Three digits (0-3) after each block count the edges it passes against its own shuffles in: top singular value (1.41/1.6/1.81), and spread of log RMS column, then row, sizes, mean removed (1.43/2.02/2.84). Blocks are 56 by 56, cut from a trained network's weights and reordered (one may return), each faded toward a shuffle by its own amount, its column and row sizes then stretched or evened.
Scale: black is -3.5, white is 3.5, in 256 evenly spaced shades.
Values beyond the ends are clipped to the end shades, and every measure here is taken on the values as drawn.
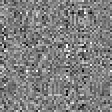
3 2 1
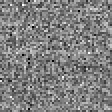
0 0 0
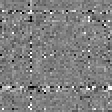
2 1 2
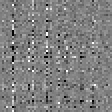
2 2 2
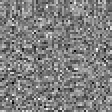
3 0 0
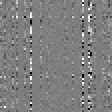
3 3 0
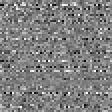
0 0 3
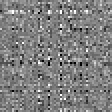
3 3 2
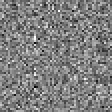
3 0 0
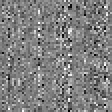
2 3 0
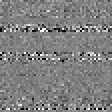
3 0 3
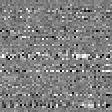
2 0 3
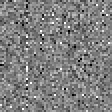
0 1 0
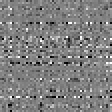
3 2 3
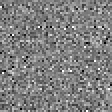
0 0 2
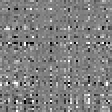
3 3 3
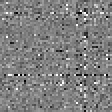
1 1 2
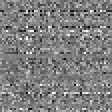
3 1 3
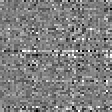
0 2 3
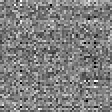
3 2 0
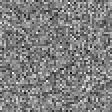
0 0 0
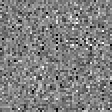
2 1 1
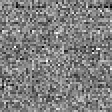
2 0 1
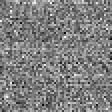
0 0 1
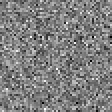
1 0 0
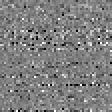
0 0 3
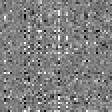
3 2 2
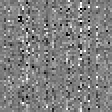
0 3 0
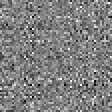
3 2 1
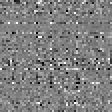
1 1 3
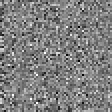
3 2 0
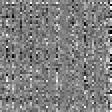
2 3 0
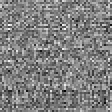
3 1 1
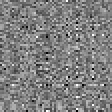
3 1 1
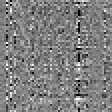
3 3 0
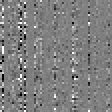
1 3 0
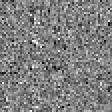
0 1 0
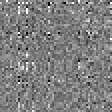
2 2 1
